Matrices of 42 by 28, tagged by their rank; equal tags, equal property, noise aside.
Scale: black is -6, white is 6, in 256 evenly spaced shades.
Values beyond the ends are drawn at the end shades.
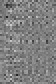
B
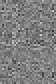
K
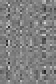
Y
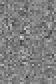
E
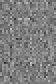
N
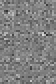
E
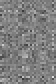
B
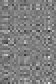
Y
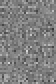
N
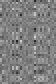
Y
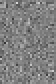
E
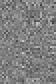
E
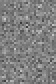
N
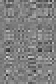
Y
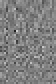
B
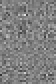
B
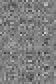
N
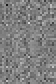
N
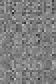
B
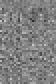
K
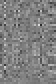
B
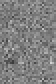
E
